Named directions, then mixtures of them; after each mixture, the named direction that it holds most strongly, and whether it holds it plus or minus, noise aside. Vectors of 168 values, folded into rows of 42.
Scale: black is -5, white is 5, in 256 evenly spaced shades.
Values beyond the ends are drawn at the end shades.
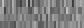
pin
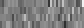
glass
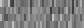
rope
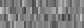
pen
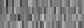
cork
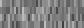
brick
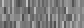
pin, plus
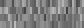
pen, plus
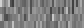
rope, plus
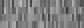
pin, minus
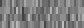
brick, minus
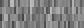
rope, minus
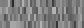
pen, plus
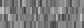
pen, plus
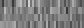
pin, minus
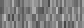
brick, minus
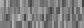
cork, minus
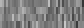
glass, minus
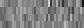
glass, minus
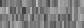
pen, plus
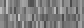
cork, minus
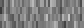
pen, minus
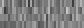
pin, plus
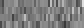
glass, plus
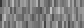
brick, minus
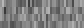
pin, plus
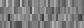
cork, minus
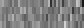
glass, minus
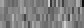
glass, minus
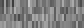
cork, plus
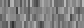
rope, minus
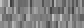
rope, plus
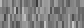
brick, plus
